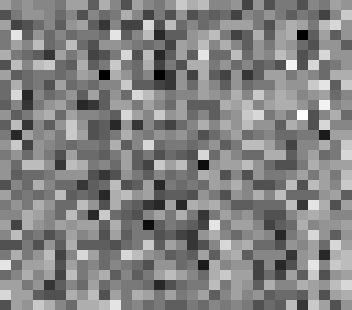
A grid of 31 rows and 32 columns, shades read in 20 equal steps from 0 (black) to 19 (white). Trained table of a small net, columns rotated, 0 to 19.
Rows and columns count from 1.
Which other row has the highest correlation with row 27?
17
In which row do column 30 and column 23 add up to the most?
11
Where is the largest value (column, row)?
28, 12
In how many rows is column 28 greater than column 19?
12
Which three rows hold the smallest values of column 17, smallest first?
21, 24, 7
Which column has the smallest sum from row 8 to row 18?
10
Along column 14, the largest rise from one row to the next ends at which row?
3
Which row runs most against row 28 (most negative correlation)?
20
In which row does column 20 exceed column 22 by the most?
4
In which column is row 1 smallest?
23
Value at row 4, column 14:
14
